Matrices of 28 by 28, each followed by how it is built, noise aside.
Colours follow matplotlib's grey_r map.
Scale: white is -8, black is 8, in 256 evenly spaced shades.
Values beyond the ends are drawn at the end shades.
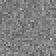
noise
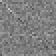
diagonal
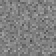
noise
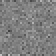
uneven rows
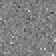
sparse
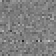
uneven rows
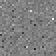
sparse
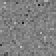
sparse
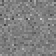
uneven rows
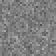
noise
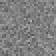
noise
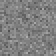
noise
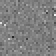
sparse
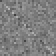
diagonal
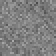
Toeplitz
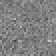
uneven rows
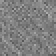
Toeplitz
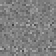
uneven rows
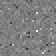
sparse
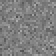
noise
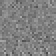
uneven rows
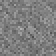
Toeplitz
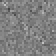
diagonal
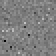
sparse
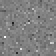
sparse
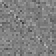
diagonal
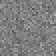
noise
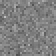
noise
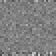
uneven rows
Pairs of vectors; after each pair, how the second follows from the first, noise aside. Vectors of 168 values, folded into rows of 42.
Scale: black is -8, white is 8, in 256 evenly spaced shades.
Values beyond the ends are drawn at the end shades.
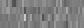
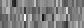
scaled up.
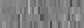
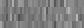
wrapped around, negated.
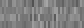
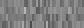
wrapped around, negated.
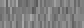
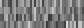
reversed, scaled up.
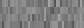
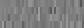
reversed, partly zeroed.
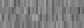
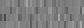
reversed, partly zeroed.
